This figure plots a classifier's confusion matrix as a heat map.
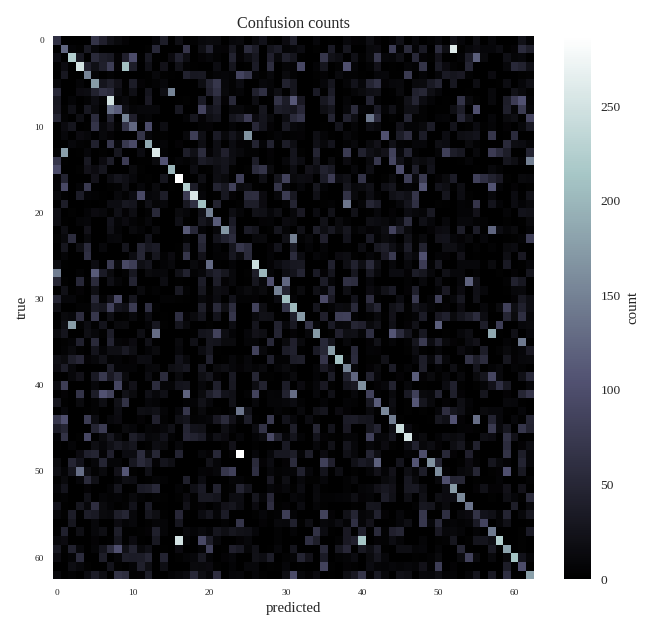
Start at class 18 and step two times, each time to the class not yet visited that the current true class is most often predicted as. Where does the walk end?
25
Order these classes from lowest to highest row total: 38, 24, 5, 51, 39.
51, 38, 24, 5, 39
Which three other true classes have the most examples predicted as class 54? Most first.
28, 60, 37
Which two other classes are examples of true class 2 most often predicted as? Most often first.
55, 10
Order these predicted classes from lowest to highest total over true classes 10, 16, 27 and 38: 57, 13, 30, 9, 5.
13, 57, 9, 30, 5
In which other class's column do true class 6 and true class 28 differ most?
15
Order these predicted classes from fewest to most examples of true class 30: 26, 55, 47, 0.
26, 55, 0, 47
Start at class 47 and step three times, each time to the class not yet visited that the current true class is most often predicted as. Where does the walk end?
7
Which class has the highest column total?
31
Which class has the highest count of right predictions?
16
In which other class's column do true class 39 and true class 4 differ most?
47
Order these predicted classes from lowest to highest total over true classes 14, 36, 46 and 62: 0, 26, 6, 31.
6, 0, 26, 31
